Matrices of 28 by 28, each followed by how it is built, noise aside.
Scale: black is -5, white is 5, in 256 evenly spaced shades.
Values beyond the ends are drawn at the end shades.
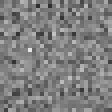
blocks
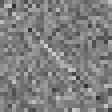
diagonal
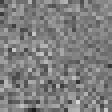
lower triangular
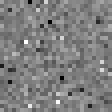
sparse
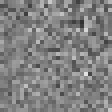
upper triangular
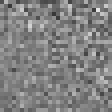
upper triangular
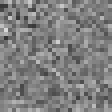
block diagonal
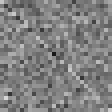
diagonal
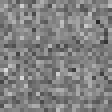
blocks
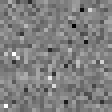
sparse
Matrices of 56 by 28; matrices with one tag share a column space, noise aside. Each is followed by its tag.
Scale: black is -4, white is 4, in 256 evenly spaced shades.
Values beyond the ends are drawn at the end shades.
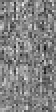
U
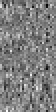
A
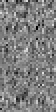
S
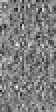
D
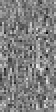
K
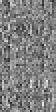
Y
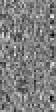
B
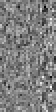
D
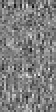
A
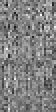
U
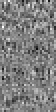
S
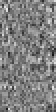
D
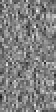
B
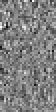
S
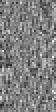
K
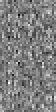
B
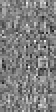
K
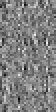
A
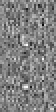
D
